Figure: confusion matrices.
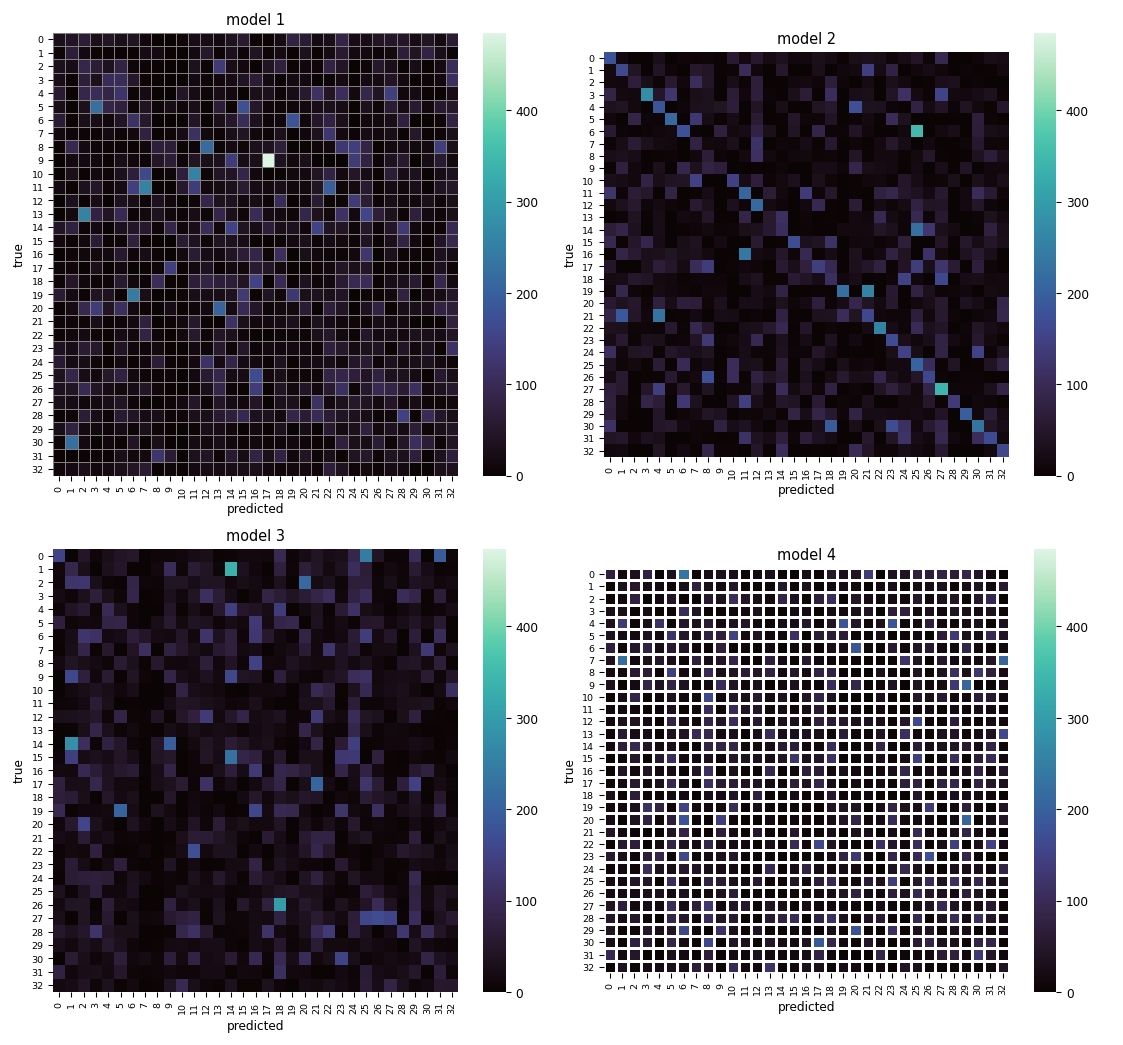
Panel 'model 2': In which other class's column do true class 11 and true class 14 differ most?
25
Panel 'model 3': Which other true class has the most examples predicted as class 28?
3
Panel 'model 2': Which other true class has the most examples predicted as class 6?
28
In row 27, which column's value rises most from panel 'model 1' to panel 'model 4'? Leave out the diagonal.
8
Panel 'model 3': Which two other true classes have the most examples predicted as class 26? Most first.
27, 19
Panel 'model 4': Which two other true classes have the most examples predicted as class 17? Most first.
30, 22
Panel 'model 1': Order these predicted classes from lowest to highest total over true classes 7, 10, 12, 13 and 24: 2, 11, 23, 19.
19, 23, 2, 11
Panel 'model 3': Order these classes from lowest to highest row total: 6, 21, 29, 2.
29, 21, 2, 6
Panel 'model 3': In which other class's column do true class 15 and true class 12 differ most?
14
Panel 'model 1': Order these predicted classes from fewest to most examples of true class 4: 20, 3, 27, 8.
8, 20, 3, 27
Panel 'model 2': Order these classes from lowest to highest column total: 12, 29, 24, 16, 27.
29, 16, 24, 12, 27
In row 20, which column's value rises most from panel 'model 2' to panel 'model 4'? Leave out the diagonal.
29
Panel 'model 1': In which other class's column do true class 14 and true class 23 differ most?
21
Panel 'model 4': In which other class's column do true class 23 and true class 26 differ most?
6
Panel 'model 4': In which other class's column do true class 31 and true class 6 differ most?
20
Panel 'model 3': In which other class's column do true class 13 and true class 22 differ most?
11
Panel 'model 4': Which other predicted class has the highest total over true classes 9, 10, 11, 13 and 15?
8
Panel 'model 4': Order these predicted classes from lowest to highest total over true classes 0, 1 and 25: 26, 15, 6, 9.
15, 9, 26, 6
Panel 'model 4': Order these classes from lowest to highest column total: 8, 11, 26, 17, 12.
11, 12, 26, 17, 8
